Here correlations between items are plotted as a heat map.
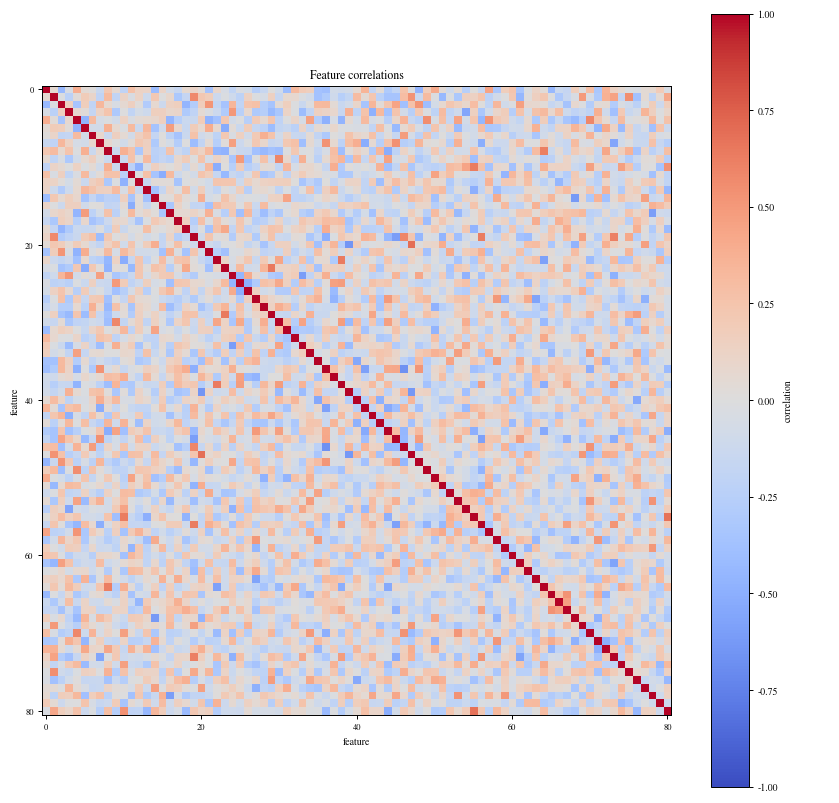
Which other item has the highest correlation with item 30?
9
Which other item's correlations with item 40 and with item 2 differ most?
35
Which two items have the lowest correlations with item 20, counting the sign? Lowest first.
39, 68
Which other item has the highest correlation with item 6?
46
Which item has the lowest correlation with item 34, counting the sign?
65
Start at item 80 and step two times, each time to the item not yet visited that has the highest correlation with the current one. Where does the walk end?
10
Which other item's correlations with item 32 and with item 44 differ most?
64
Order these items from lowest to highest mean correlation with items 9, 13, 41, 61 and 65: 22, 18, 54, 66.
54, 22, 18, 66
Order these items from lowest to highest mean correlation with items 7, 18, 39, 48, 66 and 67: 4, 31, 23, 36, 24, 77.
4, 77, 31, 23, 24, 36
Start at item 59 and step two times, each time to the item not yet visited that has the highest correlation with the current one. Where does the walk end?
53
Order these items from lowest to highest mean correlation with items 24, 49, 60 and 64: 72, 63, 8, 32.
63, 72, 8, 32
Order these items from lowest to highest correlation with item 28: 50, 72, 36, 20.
50, 20, 72, 36
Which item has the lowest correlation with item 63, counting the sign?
27
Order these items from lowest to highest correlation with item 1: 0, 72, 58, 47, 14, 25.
25, 58, 0, 14, 72, 47
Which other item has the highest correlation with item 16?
5
